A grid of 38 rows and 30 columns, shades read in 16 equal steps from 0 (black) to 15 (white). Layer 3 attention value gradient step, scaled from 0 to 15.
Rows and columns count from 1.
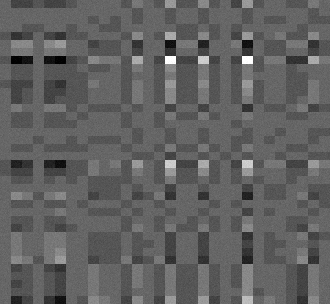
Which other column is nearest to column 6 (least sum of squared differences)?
2
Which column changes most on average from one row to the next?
23
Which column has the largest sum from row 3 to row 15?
16
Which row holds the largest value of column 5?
6
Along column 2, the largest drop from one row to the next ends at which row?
8
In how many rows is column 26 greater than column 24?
10
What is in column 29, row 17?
5
